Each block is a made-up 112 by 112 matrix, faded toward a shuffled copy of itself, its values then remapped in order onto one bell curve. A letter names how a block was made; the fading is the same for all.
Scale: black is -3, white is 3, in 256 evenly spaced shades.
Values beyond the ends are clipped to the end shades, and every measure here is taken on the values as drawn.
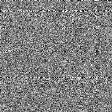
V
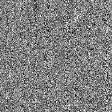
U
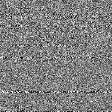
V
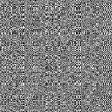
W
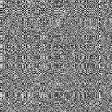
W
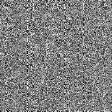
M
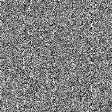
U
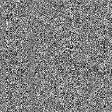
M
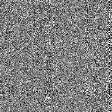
M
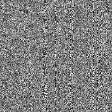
M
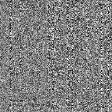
M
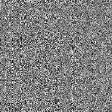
M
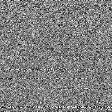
V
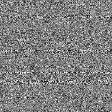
V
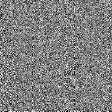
M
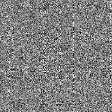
M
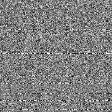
V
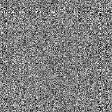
M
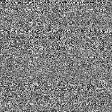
V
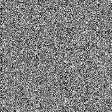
U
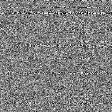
V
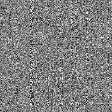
M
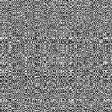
W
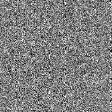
U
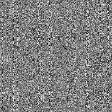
M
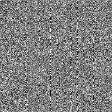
M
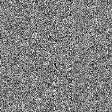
U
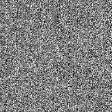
U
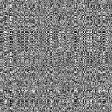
W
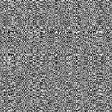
W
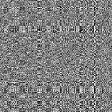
W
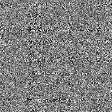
V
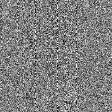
U
